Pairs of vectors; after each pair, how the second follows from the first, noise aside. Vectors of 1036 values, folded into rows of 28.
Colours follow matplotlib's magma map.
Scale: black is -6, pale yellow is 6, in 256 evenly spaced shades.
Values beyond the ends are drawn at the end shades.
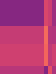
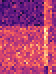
scaled up.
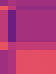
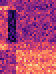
scaled up.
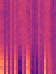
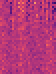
reversed, negated, partly zeroed.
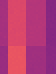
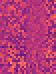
sign-scrambled.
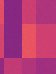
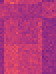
wrapped around, shrunk.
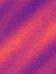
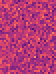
shuffled.
